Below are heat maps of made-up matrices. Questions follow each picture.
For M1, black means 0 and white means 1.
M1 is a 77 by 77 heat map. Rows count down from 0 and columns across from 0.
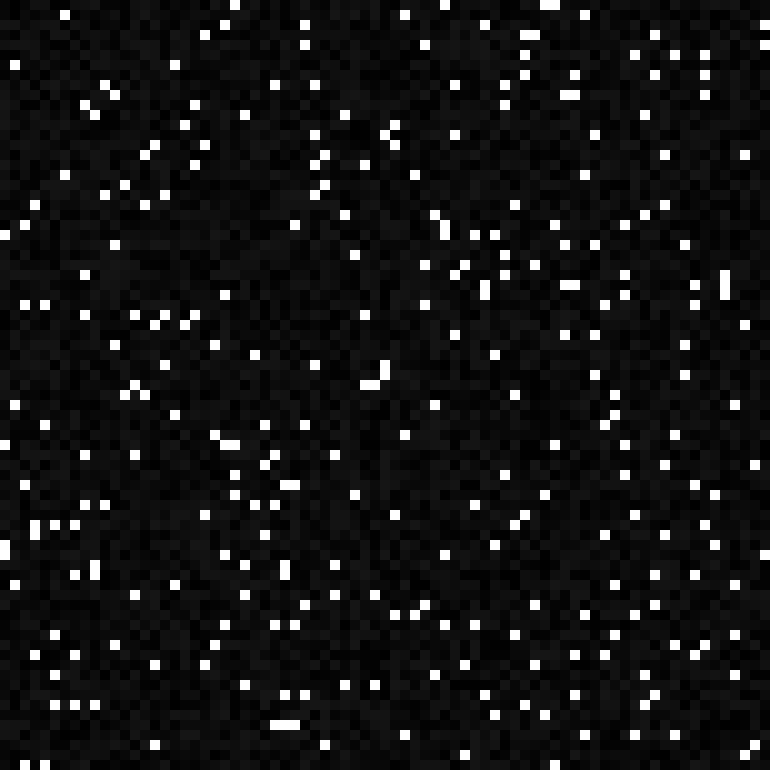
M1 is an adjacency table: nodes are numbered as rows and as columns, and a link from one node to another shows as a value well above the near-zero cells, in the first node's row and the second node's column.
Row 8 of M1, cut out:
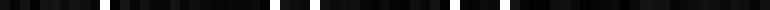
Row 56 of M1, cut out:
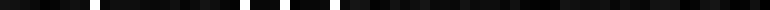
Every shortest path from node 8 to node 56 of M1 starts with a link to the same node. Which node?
node 45
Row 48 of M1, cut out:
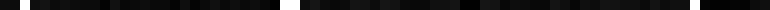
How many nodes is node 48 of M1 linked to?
4
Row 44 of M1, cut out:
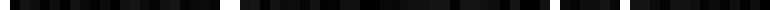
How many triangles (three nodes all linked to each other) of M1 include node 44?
4
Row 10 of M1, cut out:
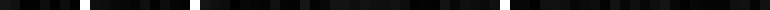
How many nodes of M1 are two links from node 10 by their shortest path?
6
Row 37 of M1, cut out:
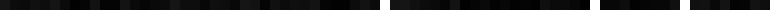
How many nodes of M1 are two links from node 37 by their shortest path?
5
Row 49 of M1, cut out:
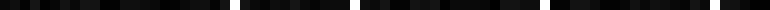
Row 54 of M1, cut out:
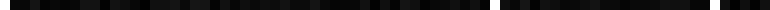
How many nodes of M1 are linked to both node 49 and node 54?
1
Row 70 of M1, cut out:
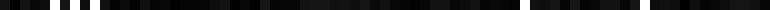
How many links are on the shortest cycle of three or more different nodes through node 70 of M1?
3
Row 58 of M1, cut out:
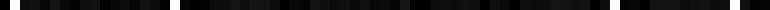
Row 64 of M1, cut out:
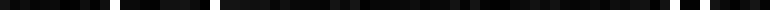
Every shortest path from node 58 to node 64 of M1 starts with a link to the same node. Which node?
node 73
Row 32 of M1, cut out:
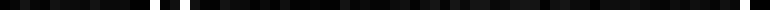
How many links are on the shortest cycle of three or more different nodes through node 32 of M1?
3
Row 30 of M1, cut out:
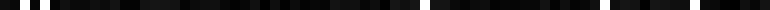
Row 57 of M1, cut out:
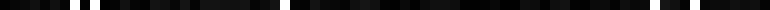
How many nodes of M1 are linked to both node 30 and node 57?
1
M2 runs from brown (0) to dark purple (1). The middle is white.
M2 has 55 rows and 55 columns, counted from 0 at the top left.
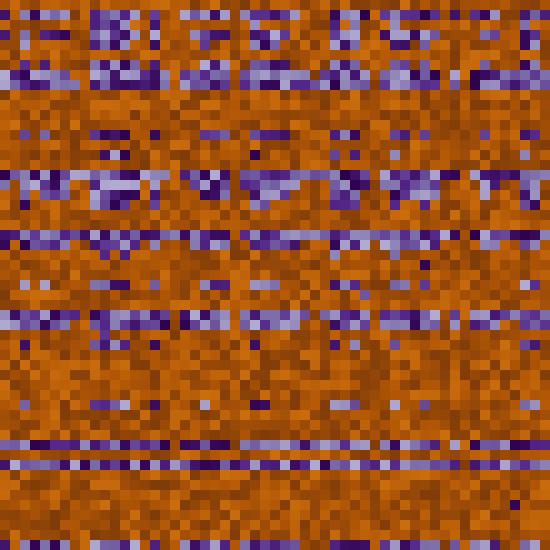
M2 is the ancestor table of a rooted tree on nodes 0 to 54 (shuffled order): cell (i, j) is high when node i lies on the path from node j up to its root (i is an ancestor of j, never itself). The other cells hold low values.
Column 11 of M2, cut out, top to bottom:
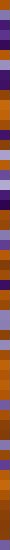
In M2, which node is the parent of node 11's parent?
2
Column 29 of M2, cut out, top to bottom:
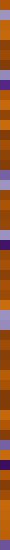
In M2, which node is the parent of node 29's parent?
18
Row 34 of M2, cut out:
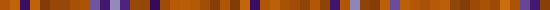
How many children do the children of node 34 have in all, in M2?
2
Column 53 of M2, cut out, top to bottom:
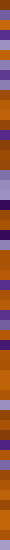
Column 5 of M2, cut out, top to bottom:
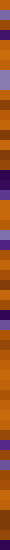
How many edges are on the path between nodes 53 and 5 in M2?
9
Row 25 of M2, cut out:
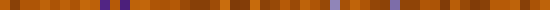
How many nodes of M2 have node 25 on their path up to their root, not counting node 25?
4
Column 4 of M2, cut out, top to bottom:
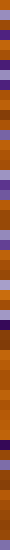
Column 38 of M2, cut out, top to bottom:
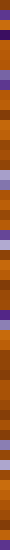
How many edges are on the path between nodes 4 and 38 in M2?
6
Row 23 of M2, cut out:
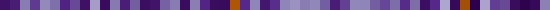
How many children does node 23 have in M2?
2
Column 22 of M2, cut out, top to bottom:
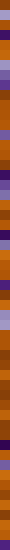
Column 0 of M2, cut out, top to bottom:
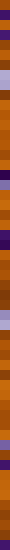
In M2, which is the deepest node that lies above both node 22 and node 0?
3
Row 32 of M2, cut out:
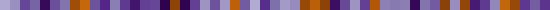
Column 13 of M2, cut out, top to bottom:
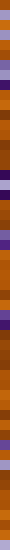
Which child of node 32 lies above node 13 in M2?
1
